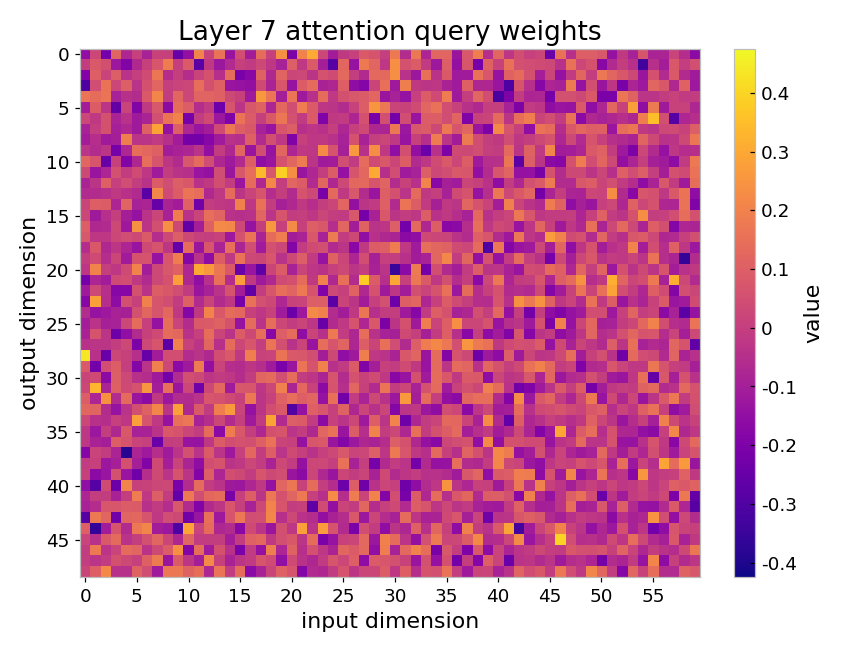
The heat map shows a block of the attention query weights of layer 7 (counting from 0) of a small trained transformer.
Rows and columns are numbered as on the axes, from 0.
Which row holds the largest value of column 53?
5
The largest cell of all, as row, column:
28, 0
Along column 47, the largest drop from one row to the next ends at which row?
40
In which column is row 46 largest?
9
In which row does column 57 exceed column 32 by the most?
38
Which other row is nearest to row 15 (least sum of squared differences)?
39
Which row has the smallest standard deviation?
15
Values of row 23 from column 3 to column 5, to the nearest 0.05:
-0.15 0.05 0
